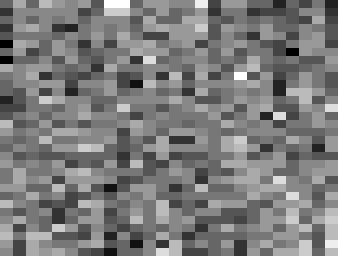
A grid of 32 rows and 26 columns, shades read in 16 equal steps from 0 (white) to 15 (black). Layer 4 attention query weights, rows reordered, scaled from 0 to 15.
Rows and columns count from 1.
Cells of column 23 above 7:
20
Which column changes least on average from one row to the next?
17
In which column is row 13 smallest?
4
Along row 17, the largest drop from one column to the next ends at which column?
11
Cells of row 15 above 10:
3
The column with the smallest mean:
24
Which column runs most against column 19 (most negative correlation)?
26
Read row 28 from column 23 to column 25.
3 9 5
